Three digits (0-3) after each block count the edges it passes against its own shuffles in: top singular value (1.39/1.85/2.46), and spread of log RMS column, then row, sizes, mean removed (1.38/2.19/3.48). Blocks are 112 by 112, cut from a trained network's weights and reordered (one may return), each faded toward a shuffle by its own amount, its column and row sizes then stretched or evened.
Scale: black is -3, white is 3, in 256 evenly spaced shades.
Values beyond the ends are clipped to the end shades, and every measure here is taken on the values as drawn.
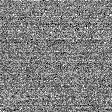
1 0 1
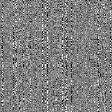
2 3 1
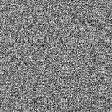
2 0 0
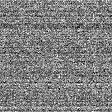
2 1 0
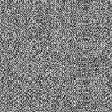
3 1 0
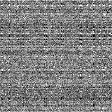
3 2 1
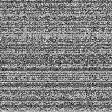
3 0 0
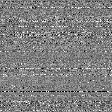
1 0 3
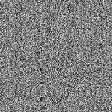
2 1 0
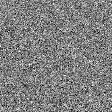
0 0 1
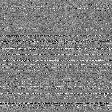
1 0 3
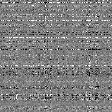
2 2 3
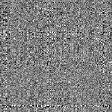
2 2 2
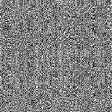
2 2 1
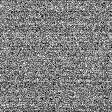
1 0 0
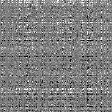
3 3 2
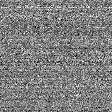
1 0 2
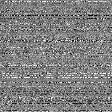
2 0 3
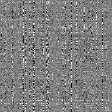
1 3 1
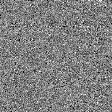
0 1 1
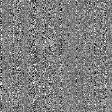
0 3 0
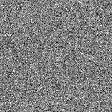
1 0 0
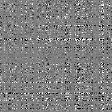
1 3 3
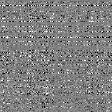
1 2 3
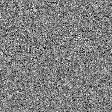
0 0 1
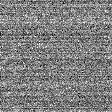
2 1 0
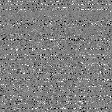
0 1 3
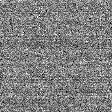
1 1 0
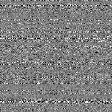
2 0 3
